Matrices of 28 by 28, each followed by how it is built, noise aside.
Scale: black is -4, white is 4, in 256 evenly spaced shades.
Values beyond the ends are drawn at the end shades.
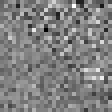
upper triangular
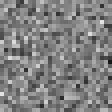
noise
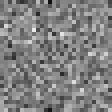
noise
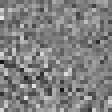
lower triangular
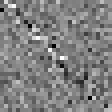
banded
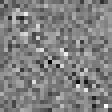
banded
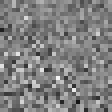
lower triangular
